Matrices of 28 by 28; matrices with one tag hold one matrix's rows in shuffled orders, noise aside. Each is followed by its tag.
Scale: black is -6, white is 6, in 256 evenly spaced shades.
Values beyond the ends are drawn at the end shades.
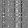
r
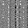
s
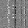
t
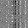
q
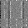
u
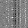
q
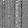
r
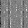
u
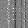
t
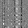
r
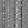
r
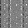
u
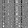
r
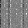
u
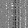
q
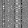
r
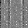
u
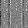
u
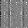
u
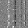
t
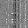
q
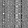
r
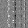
t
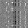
q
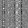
r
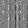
s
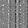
s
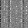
u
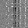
q
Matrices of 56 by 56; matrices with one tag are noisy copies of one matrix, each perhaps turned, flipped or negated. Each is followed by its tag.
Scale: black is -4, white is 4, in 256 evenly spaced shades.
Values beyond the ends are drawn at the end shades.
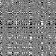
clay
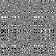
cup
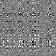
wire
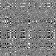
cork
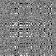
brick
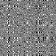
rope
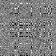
brick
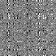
rope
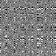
rope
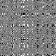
clay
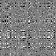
cork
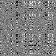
cup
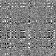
cork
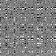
rope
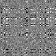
cork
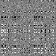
cup
